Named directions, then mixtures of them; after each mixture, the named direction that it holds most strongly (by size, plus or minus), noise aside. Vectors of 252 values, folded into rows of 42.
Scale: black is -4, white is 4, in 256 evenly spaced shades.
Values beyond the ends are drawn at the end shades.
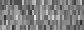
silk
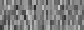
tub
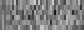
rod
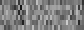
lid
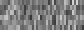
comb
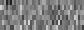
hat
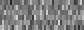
silk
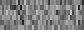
lid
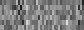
lid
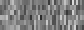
comb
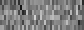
lid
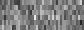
silk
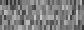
lid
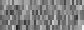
comb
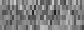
rod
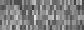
silk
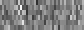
lid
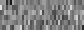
hat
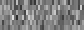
rod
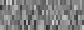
hat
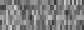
comb
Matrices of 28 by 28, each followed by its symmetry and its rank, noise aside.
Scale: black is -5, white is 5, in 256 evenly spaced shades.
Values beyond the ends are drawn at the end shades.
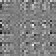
no symmetry, rank three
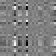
no symmetry, rank one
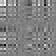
symmetric, rank one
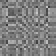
no symmetry, rank two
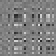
symmetric, rank one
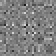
symmetric, rank three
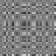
symmetric, rank one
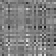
antisymmetric, rank two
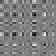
symmetric, rank one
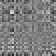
no symmetry, rank three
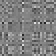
antisymmetric, rank two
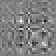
symmetric, rank two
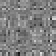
no symmetry, rank three
